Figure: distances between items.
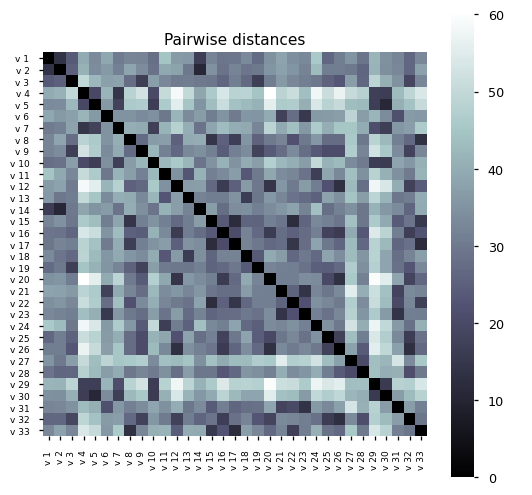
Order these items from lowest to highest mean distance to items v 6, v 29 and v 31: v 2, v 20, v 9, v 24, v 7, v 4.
v 7, v 4, v 2, v 9, v 24, v 20
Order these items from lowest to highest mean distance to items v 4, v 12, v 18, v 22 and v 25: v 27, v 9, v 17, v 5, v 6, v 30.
v 17, v 9, v 6, v 30, v 5, v 27
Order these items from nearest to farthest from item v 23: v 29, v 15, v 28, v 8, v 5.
v 15, v 8, v 28, v 5, v 29
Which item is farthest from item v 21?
v 27
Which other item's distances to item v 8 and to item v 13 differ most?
v 33
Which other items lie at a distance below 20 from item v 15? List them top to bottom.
v 8, v 17, v 22, v 33
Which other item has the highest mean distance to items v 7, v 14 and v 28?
v 24
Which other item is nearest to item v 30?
v 5
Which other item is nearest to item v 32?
v 26
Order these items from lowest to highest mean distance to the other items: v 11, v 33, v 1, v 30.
v 1, v 33, v 11, v 30
